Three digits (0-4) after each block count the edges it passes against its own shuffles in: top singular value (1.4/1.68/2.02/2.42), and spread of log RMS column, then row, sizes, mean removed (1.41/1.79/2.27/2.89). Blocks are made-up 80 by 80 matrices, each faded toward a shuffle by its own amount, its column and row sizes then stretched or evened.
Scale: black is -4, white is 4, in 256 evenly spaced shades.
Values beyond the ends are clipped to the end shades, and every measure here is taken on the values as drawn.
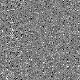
1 3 0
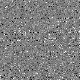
2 0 3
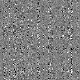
0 4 2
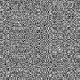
4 2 0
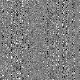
1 4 0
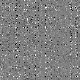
0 3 2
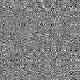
4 1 3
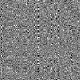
4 3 2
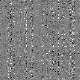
1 4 2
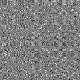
4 0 1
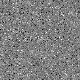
0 0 2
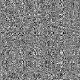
2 3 2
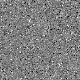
1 1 1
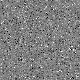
0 0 0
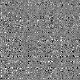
0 3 4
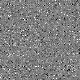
0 1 2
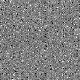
3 1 1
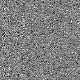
2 2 1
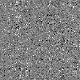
1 2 1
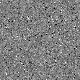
0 0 0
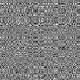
4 0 4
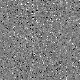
0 2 0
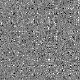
2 2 2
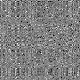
4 0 2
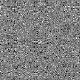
2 2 1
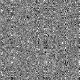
3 3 0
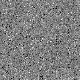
1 1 0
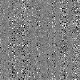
0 4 1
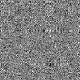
3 2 1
